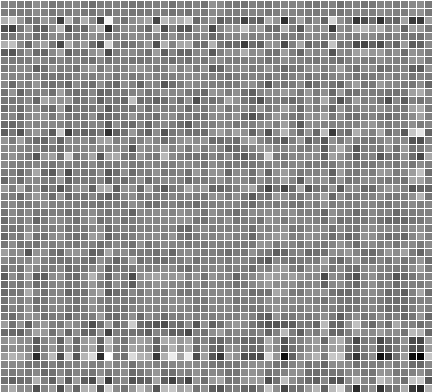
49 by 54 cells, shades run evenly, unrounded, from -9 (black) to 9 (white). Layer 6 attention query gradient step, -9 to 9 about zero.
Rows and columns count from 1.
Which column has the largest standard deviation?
14
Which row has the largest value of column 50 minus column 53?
45
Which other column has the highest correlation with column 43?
18
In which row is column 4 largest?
37
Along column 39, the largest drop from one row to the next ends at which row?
24
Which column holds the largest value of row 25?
53
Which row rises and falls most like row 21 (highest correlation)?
10
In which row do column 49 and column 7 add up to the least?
17
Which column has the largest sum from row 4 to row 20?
8
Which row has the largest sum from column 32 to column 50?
4
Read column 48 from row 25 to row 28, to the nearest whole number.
1 0 0 -1
